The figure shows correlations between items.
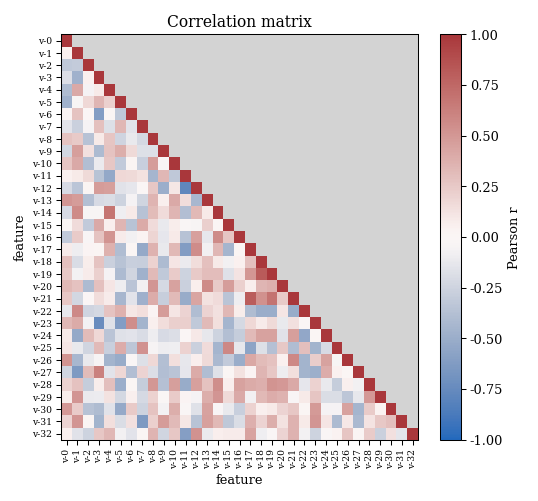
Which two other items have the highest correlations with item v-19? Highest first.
v-18, v-21
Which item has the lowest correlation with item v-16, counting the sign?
v-26
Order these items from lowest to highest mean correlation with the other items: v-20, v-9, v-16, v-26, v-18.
v-9, v-26, v-16, v-18, v-20
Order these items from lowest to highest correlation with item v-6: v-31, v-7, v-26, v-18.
v-18, v-7, v-26, v-31
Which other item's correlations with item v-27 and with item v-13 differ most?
v-1
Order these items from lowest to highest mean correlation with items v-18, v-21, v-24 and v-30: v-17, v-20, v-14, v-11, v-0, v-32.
v-11, v-14, v-32, v-20, v-0, v-17
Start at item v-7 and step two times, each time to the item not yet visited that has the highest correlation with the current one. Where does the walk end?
v-15
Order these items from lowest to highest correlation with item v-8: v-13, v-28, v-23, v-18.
v-23, v-18, v-13, v-28
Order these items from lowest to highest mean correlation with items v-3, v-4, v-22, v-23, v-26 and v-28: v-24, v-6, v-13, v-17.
v-24, v-6, v-13, v-17
